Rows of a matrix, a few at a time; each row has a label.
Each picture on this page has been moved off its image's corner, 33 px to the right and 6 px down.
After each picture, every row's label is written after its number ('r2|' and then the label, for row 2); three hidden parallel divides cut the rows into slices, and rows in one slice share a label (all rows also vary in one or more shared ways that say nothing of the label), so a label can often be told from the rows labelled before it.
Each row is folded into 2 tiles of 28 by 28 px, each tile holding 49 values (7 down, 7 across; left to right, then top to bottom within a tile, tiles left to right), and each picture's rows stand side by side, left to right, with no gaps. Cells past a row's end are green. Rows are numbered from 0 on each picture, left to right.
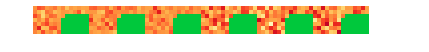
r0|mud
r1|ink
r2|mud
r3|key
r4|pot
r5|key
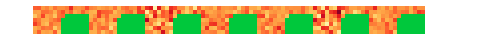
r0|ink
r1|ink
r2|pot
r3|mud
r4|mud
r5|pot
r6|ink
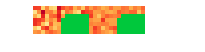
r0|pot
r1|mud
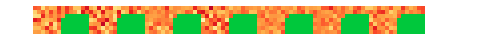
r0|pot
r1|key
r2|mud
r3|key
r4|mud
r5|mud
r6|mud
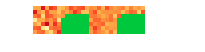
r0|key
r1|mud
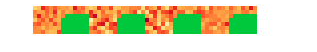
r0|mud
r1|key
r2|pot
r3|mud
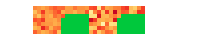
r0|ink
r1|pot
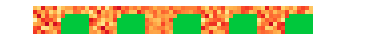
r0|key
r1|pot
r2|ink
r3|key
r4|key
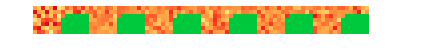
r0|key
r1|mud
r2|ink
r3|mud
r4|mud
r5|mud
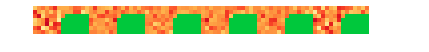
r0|key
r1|ink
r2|ink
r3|ink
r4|mud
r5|pot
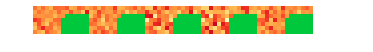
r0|ink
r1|ink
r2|key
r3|key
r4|ink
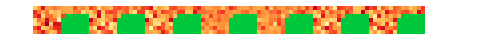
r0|key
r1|pot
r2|pot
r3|ink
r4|mud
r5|pot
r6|pot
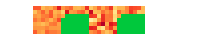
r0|ink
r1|key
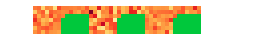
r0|ink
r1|key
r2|ink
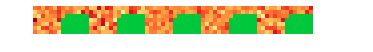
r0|pot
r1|key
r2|ink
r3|mud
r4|pot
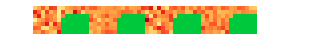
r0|key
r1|ink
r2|pot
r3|mud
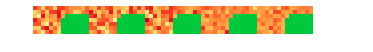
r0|pot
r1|key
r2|pot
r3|mud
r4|ink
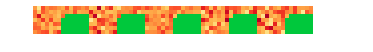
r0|mud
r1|key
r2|ink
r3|pot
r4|pot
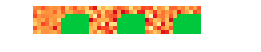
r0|mud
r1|pot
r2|pot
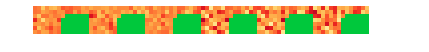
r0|ink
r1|mud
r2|ink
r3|pot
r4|pot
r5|key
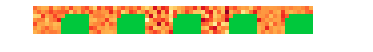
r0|ink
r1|mud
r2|key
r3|pot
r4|ink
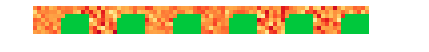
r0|ink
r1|key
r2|ink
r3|mud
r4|pot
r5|key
